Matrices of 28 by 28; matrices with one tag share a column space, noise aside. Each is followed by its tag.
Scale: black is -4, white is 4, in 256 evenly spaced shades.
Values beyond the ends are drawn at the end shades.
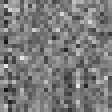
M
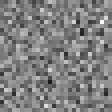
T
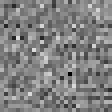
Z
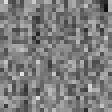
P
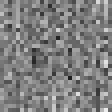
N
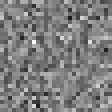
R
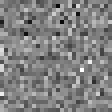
T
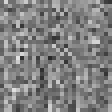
M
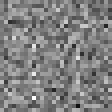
Z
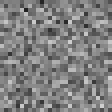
T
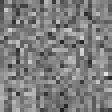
N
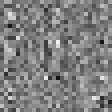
R
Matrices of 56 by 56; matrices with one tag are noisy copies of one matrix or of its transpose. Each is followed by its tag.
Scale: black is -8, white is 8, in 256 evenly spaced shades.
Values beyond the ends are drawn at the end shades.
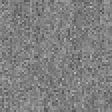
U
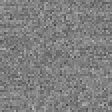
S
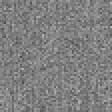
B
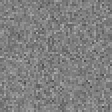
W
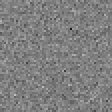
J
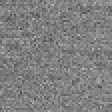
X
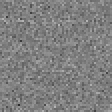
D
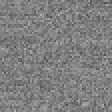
S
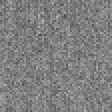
X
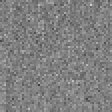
X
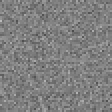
J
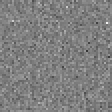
J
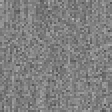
S
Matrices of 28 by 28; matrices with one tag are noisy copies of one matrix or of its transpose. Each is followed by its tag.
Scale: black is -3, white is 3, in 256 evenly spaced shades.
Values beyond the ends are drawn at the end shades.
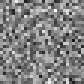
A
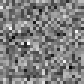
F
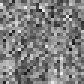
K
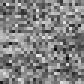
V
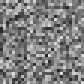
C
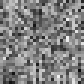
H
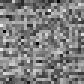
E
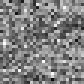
K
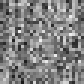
E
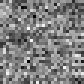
H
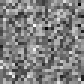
C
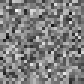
A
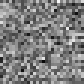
H
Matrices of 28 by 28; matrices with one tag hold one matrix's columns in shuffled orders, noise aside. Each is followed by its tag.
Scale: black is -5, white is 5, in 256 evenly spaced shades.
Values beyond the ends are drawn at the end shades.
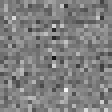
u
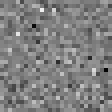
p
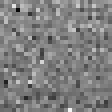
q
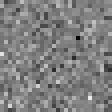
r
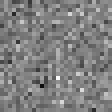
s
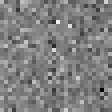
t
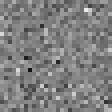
p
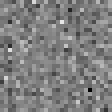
t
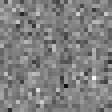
s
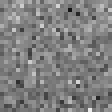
q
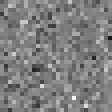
r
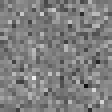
s
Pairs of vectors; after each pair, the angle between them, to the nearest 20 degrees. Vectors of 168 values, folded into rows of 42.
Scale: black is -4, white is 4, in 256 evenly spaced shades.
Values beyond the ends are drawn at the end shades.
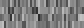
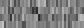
20 degrees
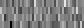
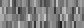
80 degrees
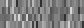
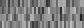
80 degrees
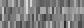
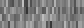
140 degrees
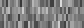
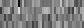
60 degrees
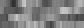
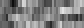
20 degrees
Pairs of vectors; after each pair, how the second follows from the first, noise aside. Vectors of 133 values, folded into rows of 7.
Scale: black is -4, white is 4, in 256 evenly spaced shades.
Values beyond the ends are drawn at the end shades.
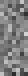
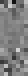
reversed, partly zeroed.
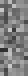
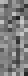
wrapped around.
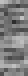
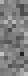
wrapped around, partly zeroed.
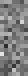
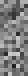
wrapped around.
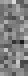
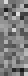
wrapped around.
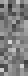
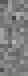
wrapped around, negated, shrunk.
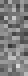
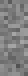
negated, shrunk.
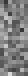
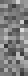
reversed.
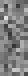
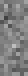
negated, shrunk.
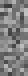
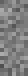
wrapped around, negated, shrunk.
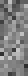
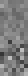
wrapped around, partly zeroed.
